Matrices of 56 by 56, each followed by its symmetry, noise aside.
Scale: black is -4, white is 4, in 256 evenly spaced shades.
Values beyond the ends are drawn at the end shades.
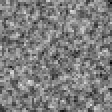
symmetric.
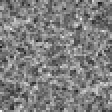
same after a half turn.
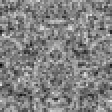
mirrored left to right.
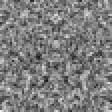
mirrored left to right.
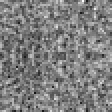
mirrored top to bottom.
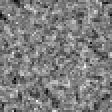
symmetric.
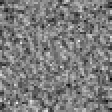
same after a half turn.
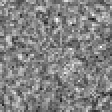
symmetric.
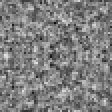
mirrored top to bottom.
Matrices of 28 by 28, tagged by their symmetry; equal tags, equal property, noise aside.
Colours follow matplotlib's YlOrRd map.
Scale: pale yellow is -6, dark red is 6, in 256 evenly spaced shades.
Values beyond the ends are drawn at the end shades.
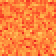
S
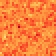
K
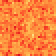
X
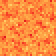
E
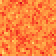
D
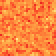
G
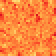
G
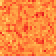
X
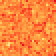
X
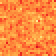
X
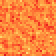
G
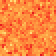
D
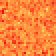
D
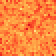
D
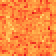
X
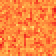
E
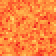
K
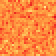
E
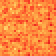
X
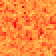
E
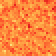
D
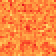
S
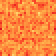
S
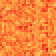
X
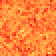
D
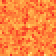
G
